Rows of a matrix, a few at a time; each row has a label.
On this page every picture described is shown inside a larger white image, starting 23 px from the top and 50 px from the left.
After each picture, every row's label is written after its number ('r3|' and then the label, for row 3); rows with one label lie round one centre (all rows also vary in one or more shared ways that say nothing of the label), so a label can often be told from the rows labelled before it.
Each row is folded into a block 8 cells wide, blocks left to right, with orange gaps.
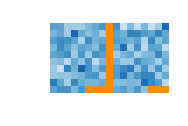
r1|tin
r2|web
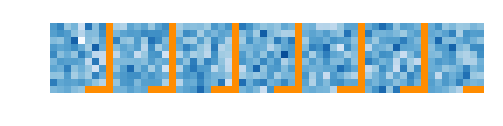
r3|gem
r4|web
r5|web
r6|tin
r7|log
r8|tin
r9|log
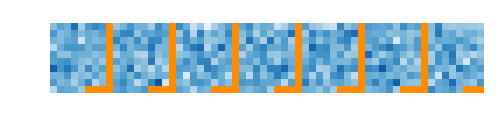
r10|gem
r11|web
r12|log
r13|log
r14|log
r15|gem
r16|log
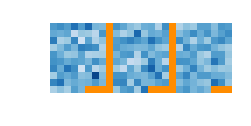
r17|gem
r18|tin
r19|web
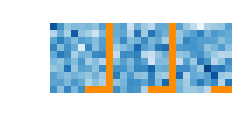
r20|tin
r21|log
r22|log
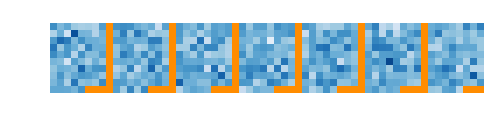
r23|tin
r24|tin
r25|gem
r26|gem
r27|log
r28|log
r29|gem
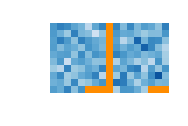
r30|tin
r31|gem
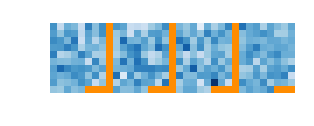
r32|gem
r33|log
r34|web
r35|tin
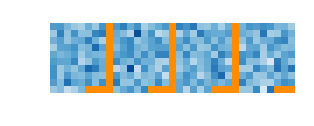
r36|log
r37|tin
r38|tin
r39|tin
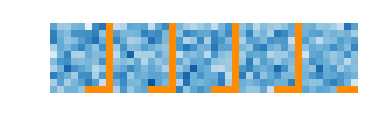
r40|web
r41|web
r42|web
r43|log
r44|web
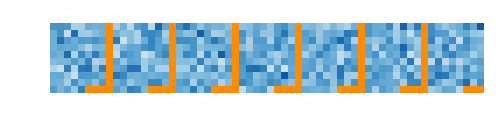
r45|tin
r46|web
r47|tin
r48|gem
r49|log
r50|gem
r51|gem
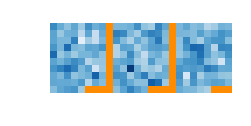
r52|gem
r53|web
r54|log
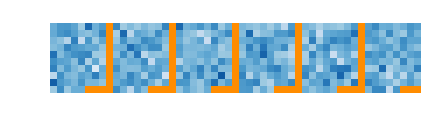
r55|gem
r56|log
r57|gem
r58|log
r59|log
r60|tin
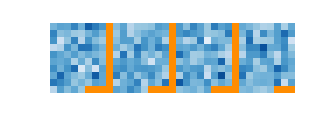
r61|gem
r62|log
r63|gem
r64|log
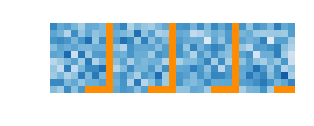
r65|tin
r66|tin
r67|gem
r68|gem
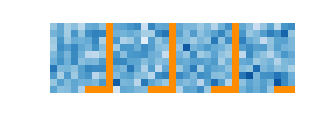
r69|log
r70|gem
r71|web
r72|web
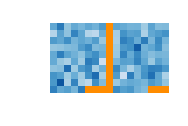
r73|tin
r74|log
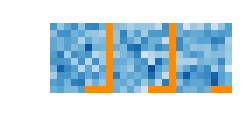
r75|gem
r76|log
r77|web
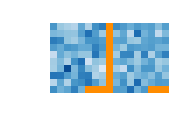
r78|web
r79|tin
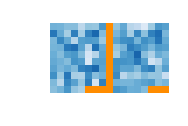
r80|log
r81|log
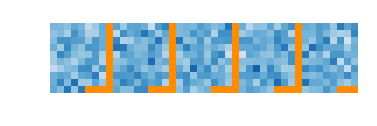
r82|tin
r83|web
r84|web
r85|web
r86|gem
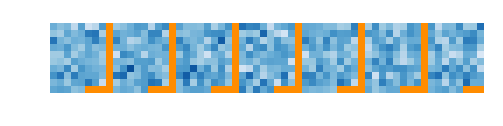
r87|web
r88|web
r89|web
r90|tin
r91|web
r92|log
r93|web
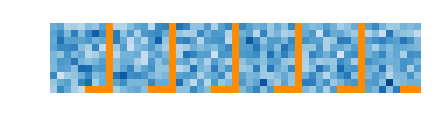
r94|log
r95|web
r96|tin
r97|tin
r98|tin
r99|tin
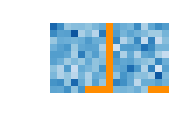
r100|tin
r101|gem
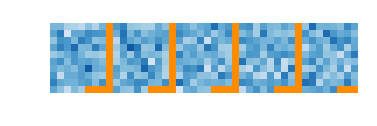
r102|log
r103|log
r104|gem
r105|tin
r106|tin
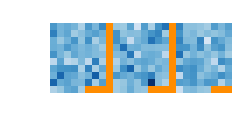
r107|gem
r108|web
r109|gem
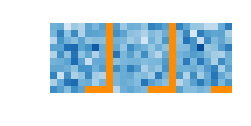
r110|log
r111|gem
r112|log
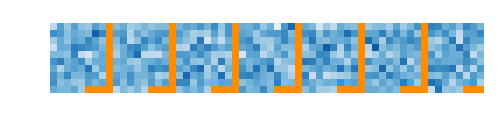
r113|log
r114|log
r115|gem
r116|web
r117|log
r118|web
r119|gem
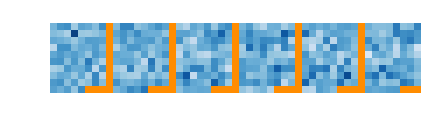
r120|tin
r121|tin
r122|web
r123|log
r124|gem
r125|web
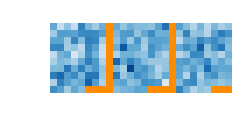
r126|web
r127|web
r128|log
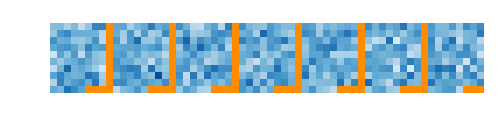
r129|web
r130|gem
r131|log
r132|tin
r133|log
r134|gem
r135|gem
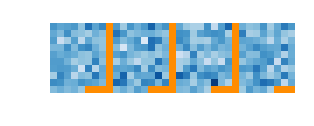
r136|gem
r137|gem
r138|web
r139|gem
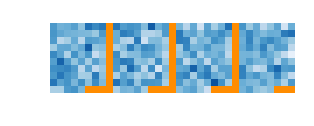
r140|gem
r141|gem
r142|web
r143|log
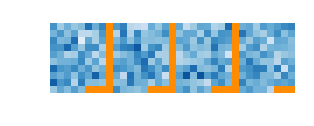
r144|gem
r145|log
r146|web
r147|gem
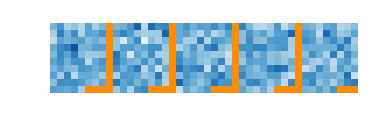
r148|log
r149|gem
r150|gem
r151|log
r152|tin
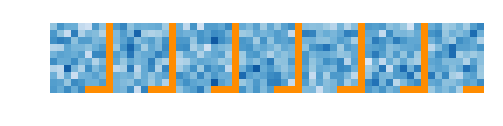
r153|tin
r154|tin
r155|web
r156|web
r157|log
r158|tin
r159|log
